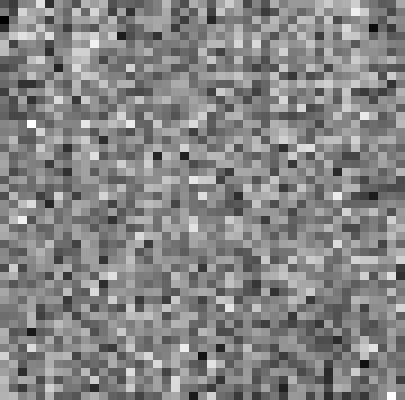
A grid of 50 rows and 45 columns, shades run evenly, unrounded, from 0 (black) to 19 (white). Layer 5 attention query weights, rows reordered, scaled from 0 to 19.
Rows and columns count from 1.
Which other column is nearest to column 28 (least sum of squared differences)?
21
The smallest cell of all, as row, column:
3, 1
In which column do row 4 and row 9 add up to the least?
42
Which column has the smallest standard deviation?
43
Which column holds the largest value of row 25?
38
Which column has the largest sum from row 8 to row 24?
10
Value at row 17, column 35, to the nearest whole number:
7
